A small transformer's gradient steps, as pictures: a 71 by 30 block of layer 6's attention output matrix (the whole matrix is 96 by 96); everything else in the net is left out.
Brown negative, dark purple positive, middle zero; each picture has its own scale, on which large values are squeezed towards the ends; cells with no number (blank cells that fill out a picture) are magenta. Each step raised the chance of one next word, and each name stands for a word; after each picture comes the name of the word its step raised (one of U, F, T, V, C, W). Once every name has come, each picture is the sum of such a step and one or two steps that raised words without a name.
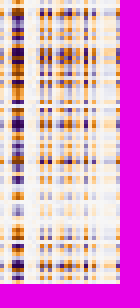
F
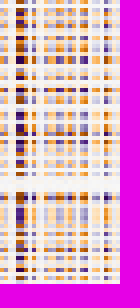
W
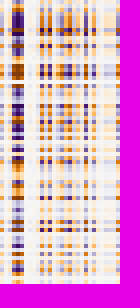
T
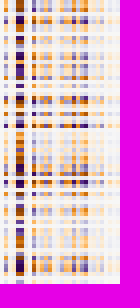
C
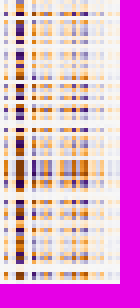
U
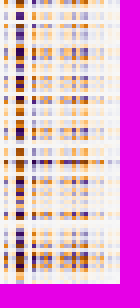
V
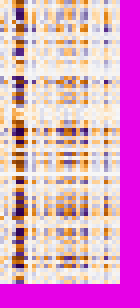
V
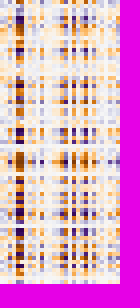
V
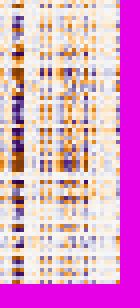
U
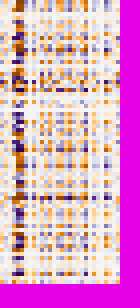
W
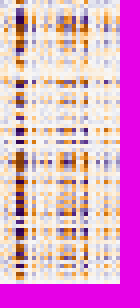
V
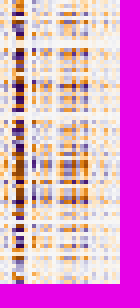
U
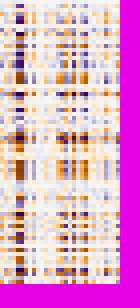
T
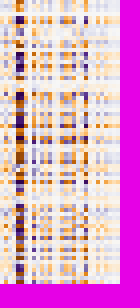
C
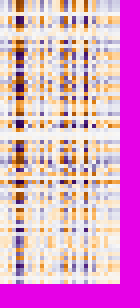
C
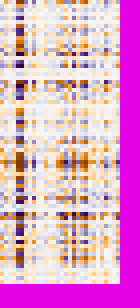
V
